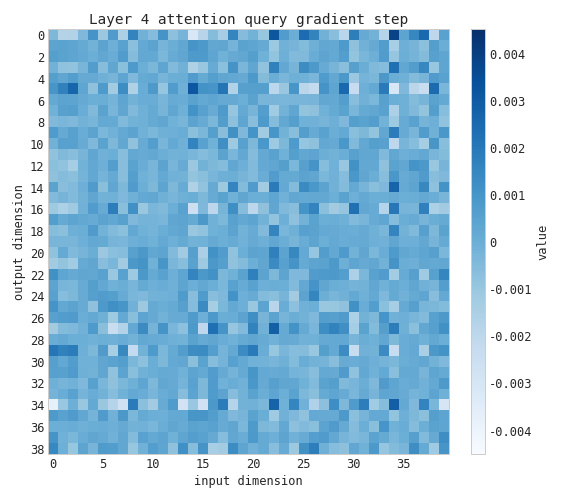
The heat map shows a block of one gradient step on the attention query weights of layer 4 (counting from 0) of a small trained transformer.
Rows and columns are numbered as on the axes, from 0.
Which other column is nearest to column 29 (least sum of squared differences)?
38
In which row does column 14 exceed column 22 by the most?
5
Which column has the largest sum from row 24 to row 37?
20
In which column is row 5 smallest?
34
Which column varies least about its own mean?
35
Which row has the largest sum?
22
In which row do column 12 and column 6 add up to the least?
27
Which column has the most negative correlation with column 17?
18
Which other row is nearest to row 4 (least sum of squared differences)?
6
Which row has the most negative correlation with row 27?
25
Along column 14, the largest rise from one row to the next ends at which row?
1
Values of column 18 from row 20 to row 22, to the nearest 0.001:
-0.001 -0.001 0
